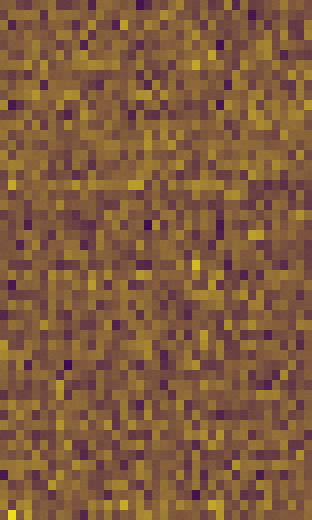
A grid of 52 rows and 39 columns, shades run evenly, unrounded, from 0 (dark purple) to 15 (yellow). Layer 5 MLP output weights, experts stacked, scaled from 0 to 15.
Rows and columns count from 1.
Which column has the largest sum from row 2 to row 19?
5
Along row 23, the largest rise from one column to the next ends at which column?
20
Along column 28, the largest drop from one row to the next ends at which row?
29
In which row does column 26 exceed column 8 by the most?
34
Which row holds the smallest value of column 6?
9
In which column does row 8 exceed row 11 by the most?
28
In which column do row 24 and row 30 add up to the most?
33
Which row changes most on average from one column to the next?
11
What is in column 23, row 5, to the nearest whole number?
6
